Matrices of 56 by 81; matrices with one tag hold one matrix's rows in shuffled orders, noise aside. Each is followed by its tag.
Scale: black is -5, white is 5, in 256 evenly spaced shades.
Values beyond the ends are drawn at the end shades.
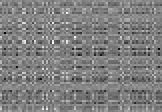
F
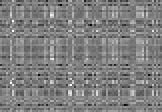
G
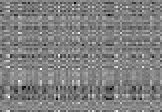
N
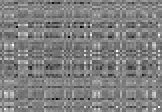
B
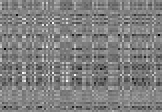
F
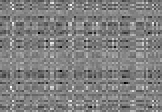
G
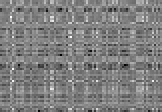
G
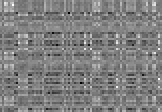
B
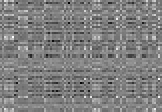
B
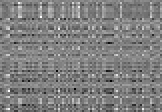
N
